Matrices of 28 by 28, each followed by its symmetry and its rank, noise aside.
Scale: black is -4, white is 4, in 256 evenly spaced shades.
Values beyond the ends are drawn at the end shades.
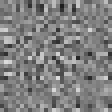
antisymmetric, rank four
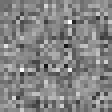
symmetric, rank six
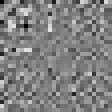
symmetric, rank four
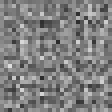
antisymmetric, rank six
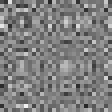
no symmetry, rank three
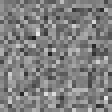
antisymmetric, rank six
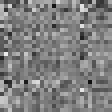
antisymmetric, rank four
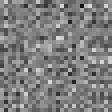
no symmetry, rank six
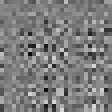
no symmetry, rank three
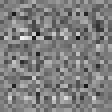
no symmetry, rank four
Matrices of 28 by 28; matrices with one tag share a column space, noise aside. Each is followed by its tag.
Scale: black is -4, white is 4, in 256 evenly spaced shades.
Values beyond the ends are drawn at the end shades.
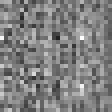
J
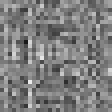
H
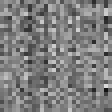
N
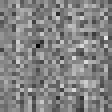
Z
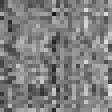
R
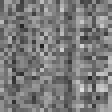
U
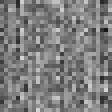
U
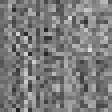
U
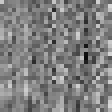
J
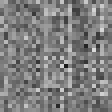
N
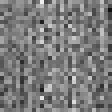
U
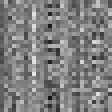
Z
